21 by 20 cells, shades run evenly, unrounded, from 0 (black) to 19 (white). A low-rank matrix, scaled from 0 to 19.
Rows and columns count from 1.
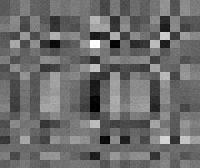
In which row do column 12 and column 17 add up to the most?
5
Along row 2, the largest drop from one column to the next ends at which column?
18
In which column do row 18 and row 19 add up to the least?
11
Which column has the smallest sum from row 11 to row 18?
10
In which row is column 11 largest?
4
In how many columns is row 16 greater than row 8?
10
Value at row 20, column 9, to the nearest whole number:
6
